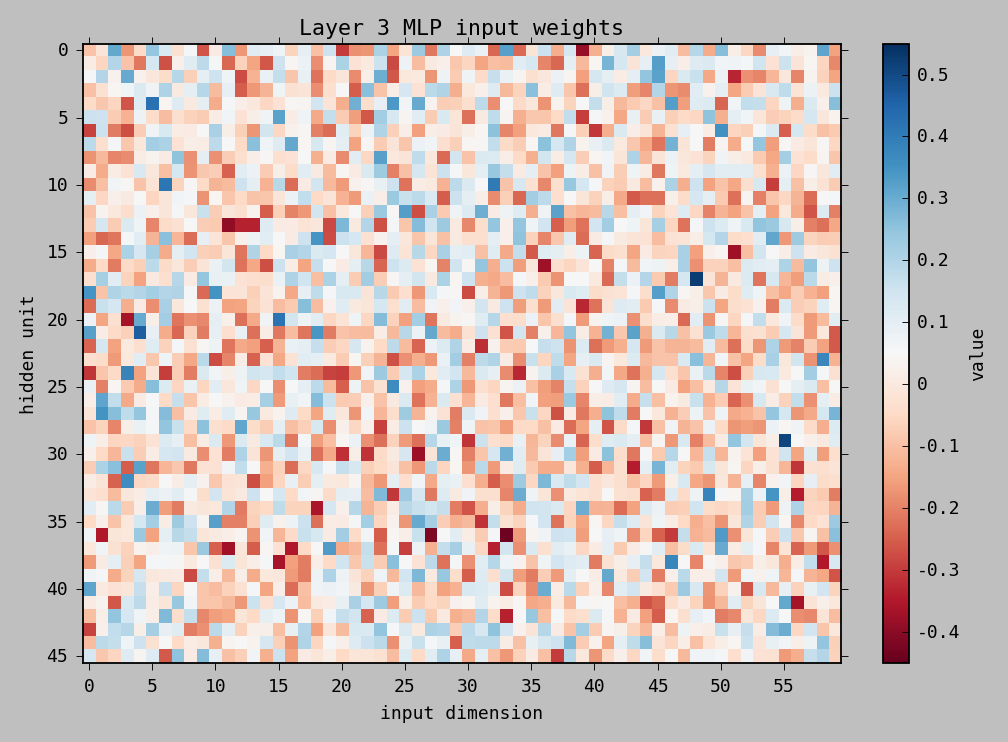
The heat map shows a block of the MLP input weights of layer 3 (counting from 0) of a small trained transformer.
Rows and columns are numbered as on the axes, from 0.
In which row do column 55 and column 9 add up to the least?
18
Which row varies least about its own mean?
9
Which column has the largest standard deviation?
23
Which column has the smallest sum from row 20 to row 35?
30
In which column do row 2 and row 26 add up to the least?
51
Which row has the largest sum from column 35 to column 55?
1
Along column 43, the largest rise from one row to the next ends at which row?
21
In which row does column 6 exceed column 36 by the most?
10
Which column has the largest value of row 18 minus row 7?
45
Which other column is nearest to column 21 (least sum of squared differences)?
52
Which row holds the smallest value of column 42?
34
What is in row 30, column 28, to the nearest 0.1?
0.3
